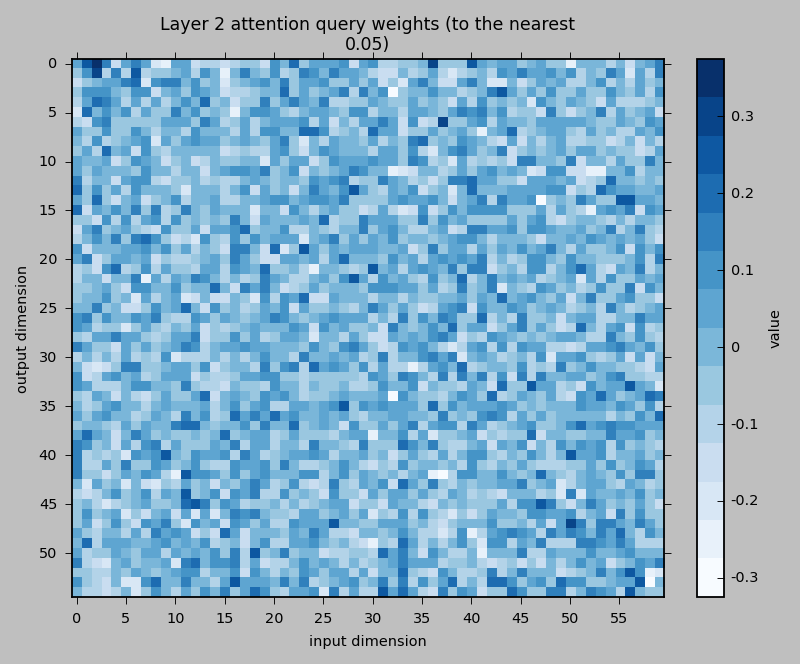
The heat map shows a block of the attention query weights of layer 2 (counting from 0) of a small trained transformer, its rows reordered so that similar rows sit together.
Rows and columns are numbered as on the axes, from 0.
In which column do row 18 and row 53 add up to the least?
58
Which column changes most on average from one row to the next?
50
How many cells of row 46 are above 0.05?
11
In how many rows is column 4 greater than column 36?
25
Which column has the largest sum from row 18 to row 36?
41
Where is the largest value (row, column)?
0, 2
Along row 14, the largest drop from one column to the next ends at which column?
47
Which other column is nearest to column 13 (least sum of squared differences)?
52
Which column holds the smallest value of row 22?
7
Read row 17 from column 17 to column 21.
0.2 -0.05 0 0 0.1
